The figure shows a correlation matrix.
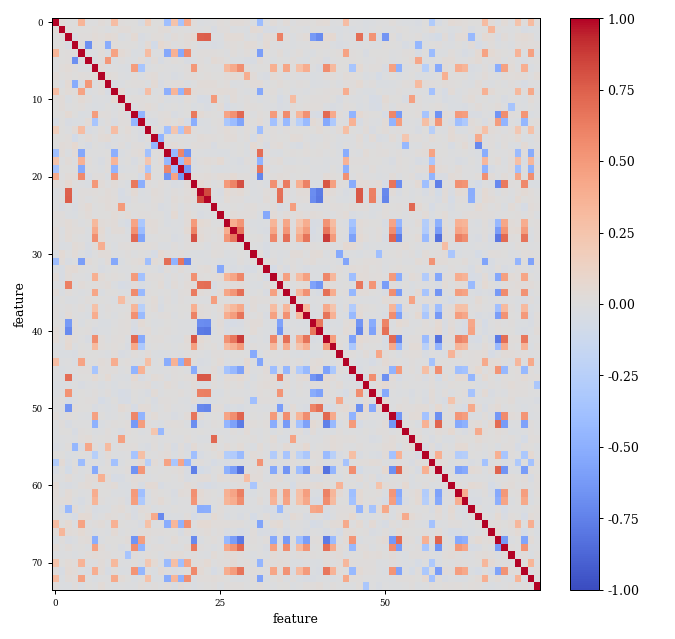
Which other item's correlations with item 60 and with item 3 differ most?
5
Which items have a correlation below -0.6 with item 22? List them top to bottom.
39, 40, 50
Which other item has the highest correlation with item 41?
28
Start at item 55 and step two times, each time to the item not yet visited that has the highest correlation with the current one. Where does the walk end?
8
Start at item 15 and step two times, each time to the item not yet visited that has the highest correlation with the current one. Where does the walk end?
53
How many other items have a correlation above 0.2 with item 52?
5
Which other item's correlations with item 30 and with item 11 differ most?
43
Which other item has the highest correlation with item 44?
20
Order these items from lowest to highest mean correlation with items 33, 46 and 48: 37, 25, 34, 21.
25, 37, 21, 34
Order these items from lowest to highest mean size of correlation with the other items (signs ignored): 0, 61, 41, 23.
0, 23, 61, 41
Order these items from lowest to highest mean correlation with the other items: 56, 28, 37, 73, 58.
58, 56, 73, 37, 28
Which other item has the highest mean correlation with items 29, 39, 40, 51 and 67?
50
